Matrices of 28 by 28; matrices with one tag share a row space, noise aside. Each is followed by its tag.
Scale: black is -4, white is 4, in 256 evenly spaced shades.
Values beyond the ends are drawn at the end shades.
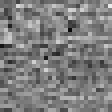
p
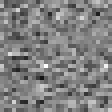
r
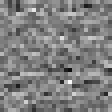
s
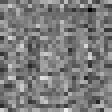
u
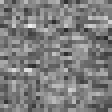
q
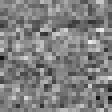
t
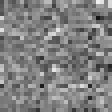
t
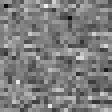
q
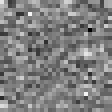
u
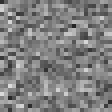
u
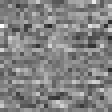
t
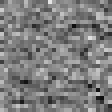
t
